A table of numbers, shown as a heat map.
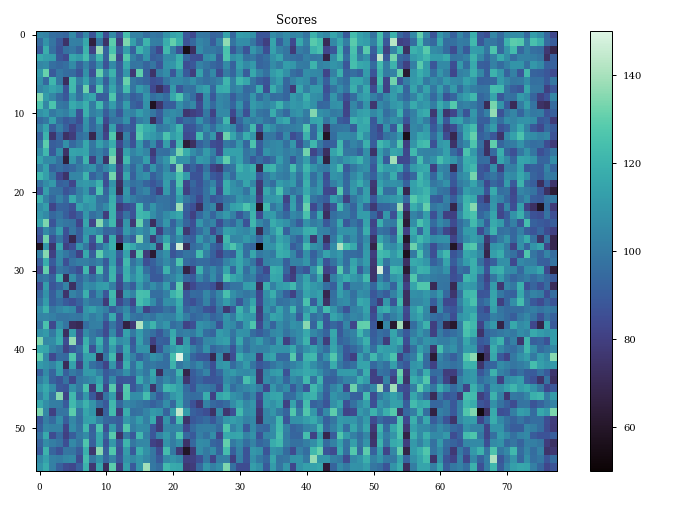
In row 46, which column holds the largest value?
3
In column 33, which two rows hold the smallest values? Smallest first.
27, 22
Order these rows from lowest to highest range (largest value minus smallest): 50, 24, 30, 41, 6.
50, 6, 24, 30, 41
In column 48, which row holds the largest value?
37
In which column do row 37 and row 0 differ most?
51
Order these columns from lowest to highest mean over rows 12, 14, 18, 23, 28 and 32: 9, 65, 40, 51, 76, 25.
76, 25, 51, 9, 40, 65
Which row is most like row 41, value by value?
48
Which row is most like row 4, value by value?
0
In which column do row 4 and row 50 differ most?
54
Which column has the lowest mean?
55
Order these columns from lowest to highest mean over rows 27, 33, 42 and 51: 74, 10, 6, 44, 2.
2, 10, 6, 44, 74
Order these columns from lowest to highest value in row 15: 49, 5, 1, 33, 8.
33, 8, 49, 5, 1
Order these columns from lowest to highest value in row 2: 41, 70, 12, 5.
12, 5, 70, 41
